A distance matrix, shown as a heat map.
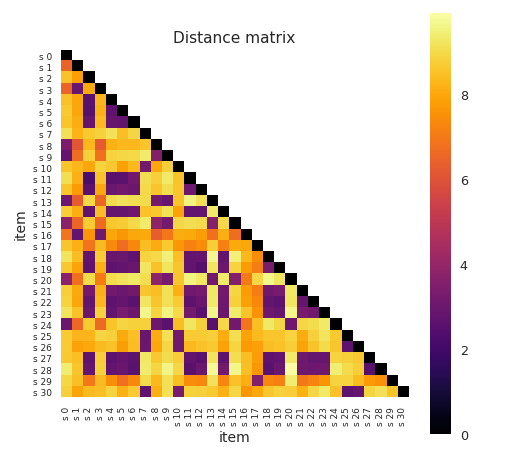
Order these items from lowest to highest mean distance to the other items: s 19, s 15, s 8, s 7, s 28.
s 19, s 28, s 8, s 15, s 7
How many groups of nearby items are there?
5
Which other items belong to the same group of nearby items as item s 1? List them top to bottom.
s 3, s 16
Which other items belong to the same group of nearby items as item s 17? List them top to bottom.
s 29
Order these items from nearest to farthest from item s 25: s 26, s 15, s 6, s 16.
s 26, s 16, s 6, s 15
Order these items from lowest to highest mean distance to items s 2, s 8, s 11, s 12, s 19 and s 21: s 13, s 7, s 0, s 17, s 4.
s 4, s 17, s 0, s 13, s 7
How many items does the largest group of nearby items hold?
14
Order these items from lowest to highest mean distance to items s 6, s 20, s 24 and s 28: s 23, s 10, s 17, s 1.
s 23, s 1, s 17, s 10
